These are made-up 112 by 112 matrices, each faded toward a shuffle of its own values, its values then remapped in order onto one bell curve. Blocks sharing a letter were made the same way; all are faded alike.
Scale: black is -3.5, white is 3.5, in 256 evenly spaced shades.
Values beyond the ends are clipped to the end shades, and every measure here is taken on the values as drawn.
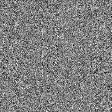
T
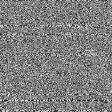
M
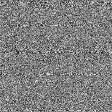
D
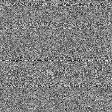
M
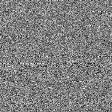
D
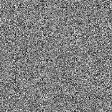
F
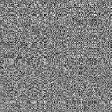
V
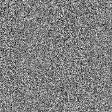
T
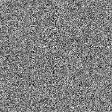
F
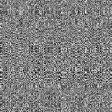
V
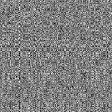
V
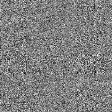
F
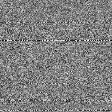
M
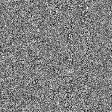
T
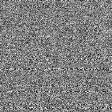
M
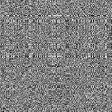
V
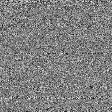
D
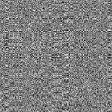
V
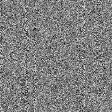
T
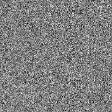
F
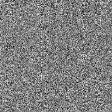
F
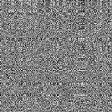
V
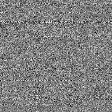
M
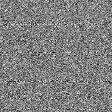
D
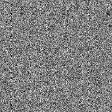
F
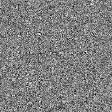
F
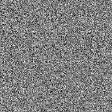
F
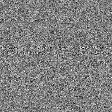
D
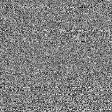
M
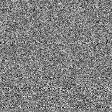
D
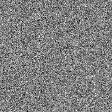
T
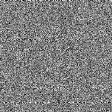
M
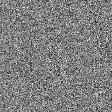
T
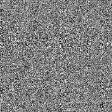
F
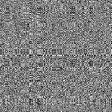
V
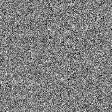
T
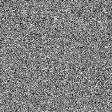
D
